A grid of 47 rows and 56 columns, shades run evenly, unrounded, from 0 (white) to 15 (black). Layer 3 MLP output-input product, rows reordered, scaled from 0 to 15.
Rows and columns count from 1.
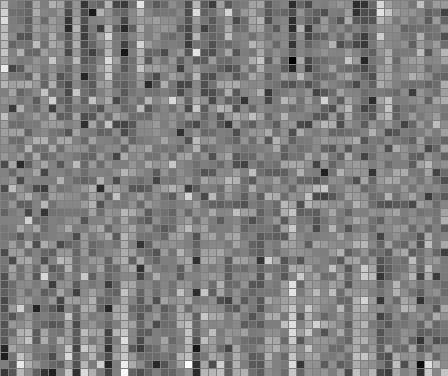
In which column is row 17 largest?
23
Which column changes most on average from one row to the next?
41
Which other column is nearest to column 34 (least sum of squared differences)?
47
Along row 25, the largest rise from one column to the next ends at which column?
40
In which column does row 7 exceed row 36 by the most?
16
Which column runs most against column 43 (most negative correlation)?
55
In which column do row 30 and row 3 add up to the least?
1
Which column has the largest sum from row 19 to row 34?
33
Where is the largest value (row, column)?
8, 37
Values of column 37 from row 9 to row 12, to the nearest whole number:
13 7 10 7
